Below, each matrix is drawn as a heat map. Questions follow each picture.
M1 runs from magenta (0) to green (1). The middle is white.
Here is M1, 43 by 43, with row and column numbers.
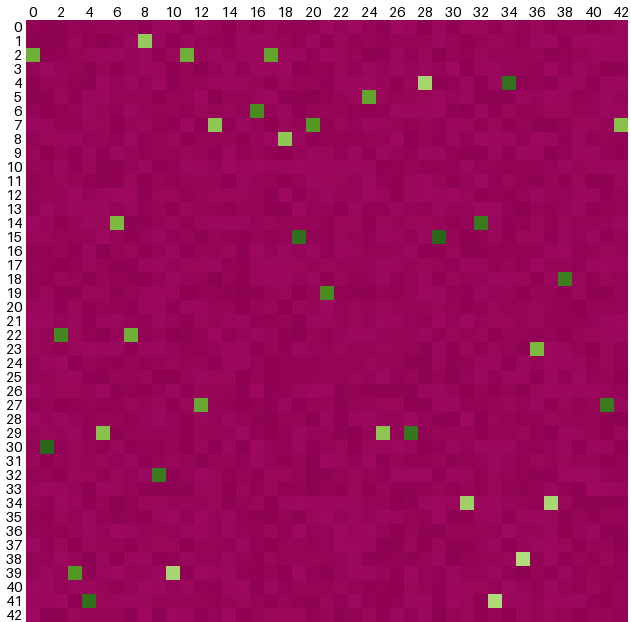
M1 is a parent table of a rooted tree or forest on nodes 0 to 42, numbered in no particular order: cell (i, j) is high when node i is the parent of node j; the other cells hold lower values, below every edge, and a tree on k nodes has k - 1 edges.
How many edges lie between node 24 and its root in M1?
3
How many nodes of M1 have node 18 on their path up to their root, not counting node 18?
2
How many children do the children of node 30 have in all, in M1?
1
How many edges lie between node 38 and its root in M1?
4
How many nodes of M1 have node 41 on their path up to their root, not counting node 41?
6
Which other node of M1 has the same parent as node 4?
33
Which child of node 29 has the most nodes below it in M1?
27
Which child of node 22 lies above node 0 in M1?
2
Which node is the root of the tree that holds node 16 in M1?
14
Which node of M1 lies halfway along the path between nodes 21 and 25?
15
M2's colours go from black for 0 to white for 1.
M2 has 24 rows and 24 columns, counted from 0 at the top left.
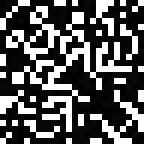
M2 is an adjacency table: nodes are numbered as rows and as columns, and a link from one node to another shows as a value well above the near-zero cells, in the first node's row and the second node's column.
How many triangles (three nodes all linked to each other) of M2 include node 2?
8
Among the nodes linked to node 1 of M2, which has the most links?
node 16
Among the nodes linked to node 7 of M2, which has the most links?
node 8
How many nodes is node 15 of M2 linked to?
4
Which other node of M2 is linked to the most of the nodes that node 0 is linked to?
node 11
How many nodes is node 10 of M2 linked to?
8
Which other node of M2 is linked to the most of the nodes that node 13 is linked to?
node 5
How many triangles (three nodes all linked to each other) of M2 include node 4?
8
